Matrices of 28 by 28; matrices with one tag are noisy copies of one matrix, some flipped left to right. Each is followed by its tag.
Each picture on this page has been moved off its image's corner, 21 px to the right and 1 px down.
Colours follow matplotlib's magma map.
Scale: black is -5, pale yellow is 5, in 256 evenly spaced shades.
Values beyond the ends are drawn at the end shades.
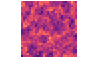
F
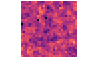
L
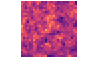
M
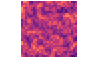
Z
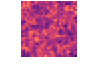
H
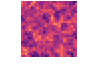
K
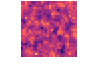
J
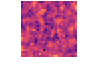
L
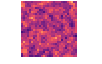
F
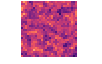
Z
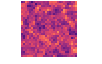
F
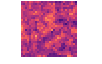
M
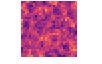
F
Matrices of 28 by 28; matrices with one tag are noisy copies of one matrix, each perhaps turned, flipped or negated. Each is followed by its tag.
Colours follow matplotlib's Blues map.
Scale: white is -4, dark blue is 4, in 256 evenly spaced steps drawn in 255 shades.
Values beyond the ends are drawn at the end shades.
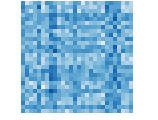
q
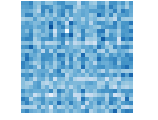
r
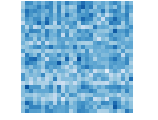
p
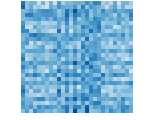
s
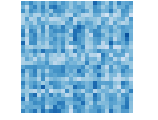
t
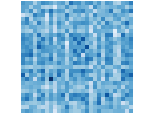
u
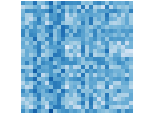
p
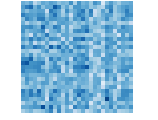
p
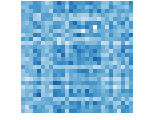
u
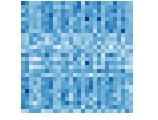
s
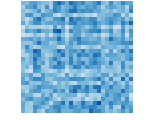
u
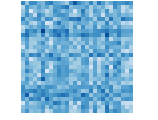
q
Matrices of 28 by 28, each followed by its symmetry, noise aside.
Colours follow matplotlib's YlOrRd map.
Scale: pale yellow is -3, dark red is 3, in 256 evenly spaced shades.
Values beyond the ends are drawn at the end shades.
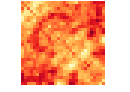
symmetric.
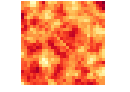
symmetric across the other diagonal.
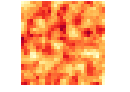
no symmetry.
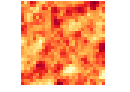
no symmetry.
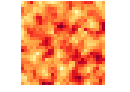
symmetric.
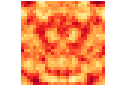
mirrored left to right.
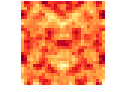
mirrored left to right.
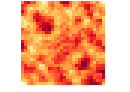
symmetric.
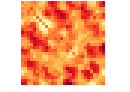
symmetric.
